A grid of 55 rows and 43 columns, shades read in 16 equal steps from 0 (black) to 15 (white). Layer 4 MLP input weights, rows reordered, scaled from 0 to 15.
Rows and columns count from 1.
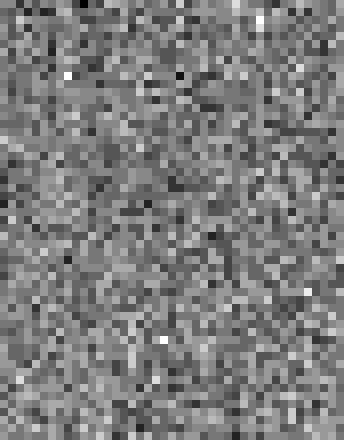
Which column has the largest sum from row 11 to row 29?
8
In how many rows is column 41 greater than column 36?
24
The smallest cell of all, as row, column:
1, 11
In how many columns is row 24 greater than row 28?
15
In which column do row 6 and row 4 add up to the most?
33
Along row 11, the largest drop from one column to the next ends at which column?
19
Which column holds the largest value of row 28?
2
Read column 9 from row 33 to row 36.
2 9 7 9
